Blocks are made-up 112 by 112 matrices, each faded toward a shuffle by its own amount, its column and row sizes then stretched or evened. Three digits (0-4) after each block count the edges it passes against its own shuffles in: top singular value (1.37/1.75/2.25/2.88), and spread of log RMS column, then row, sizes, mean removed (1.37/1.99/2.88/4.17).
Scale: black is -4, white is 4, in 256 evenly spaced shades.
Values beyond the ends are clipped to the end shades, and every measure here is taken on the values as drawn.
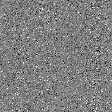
1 2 0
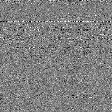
2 0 3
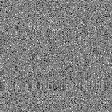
3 0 0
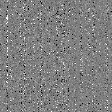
1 3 1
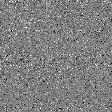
0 0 2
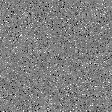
1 0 1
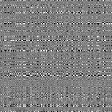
4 2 4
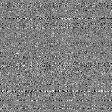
3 1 3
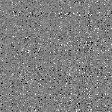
2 2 2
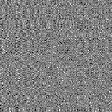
4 1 1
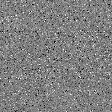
0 0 1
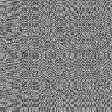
4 1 0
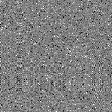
3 1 0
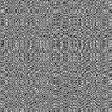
4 2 0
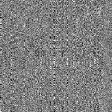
3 3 0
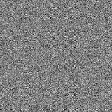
3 1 2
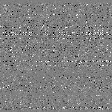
2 1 3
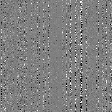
1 4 0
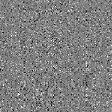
3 2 1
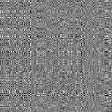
4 3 3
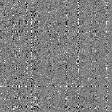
3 3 2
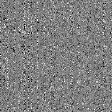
1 3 1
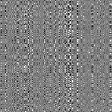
4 4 0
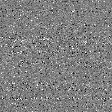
0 1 2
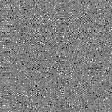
3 0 1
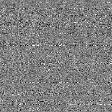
2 1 3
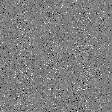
0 2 1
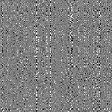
4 3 1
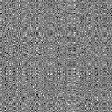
4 2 2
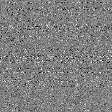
1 0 3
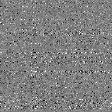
1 1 3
